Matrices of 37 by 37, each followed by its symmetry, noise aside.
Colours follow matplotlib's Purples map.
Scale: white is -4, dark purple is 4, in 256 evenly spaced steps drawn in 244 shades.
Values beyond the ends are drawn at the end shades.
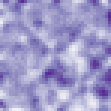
antisymmetric.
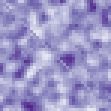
no symmetry.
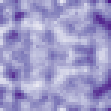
mirrored top to bottom.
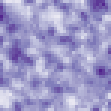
antisymmetric.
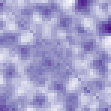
symmetric across the other diagonal.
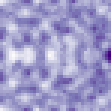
mirrored top to bottom.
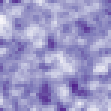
no symmetry.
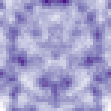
mirrored left to right.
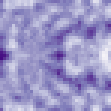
mirrored top to bottom.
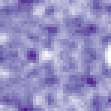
mirrored top to bottom.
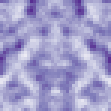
mirrored left to right.
